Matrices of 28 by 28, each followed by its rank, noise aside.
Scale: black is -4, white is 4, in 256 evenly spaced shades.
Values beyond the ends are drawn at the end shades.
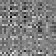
four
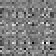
four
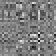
three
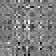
three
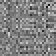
six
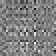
three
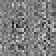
four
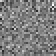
eight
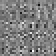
four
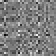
four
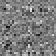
six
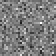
eight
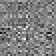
four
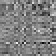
three
